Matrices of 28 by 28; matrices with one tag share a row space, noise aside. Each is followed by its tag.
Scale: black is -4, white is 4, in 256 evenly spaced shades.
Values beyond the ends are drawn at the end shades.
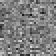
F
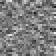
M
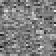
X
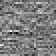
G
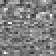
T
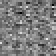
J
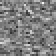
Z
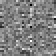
F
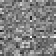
F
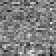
T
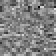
X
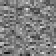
Z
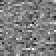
F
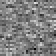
M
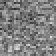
T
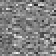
J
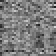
X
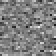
X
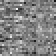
G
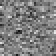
F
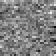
X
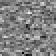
Z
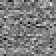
T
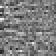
G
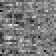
G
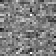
F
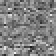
T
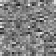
X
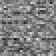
T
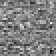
T
